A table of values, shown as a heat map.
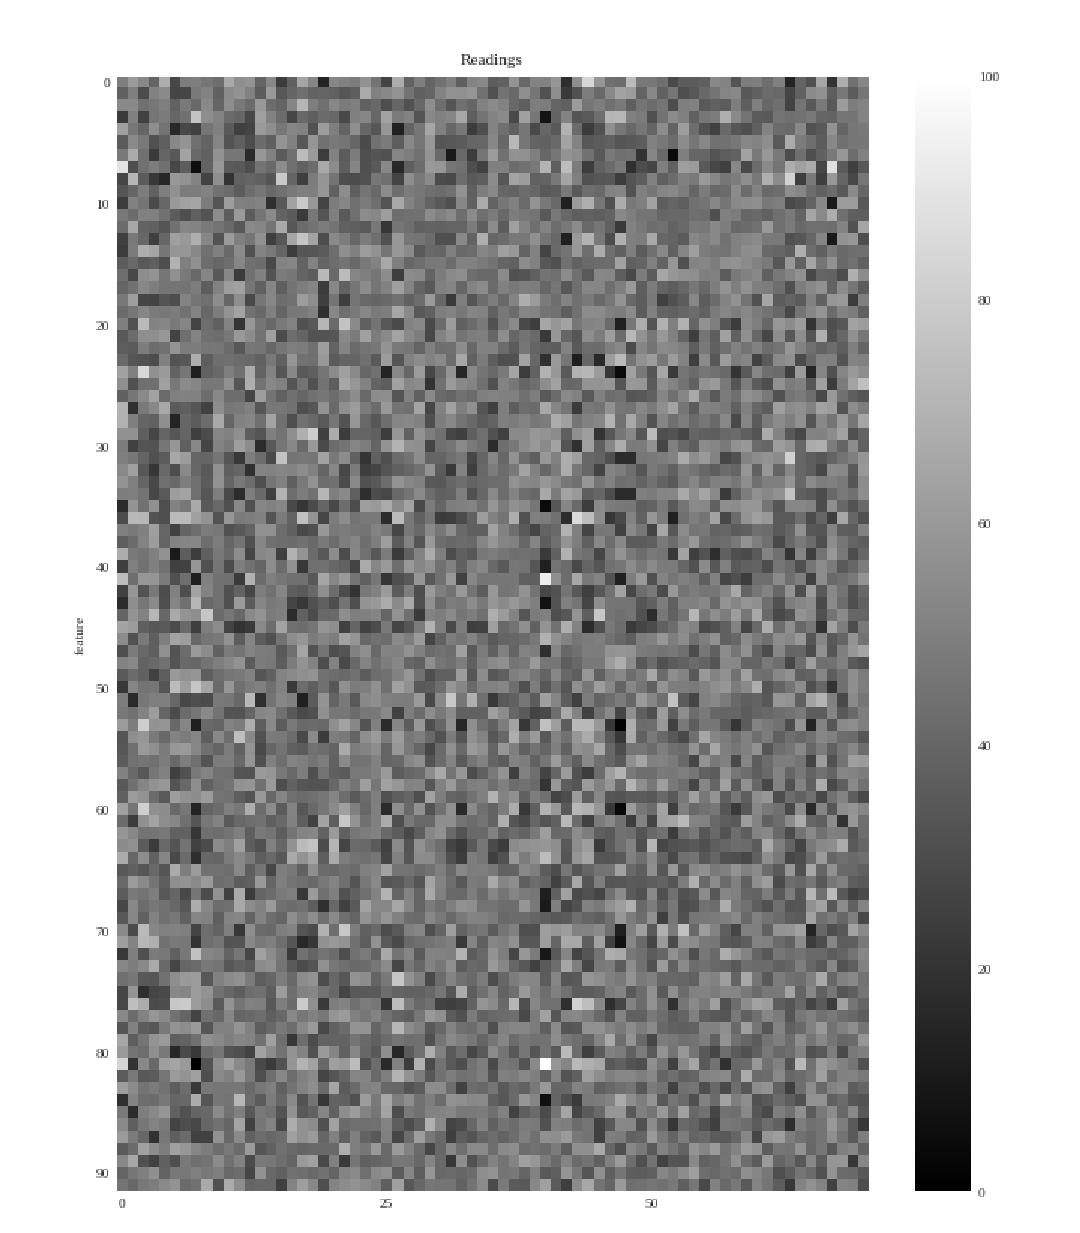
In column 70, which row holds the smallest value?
86
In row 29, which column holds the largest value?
18
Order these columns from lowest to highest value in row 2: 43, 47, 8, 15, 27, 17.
27, 15, 47, 8, 43, 17
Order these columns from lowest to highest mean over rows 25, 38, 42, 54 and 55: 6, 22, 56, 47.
47, 22, 6, 56
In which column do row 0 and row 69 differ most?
44
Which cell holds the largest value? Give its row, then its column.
81, 40
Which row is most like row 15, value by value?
65
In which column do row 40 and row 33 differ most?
40
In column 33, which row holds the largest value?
51
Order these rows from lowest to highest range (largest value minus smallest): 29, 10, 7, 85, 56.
56, 85, 29, 10, 7
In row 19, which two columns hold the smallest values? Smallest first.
19, 63
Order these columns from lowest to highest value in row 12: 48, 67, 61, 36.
36, 67, 48, 61
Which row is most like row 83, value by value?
62
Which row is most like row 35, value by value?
43
